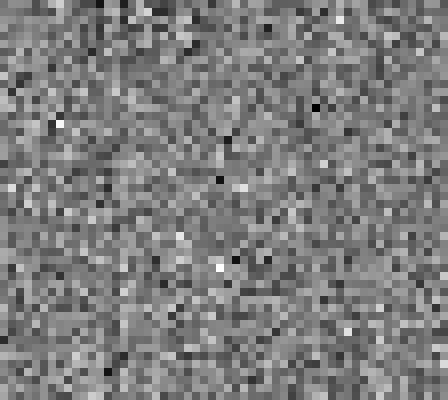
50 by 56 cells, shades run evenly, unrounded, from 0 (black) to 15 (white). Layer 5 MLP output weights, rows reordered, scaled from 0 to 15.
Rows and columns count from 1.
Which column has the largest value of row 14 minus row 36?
29
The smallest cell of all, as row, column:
14, 40
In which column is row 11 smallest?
3
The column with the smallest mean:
52
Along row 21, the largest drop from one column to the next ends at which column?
42
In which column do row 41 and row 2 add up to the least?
41
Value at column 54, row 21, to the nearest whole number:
5
